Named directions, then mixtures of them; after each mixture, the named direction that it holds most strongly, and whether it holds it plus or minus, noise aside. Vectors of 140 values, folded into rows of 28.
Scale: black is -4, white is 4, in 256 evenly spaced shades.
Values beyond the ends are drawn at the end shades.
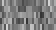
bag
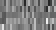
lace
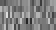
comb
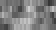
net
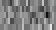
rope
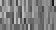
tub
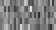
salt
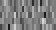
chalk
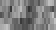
net, minus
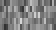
salt, minus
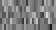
rope, minus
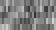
net, minus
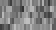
net, plus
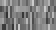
comb, minus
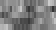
net, minus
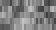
net, plus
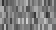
bag, minus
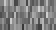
rope, minus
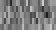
rope, plus
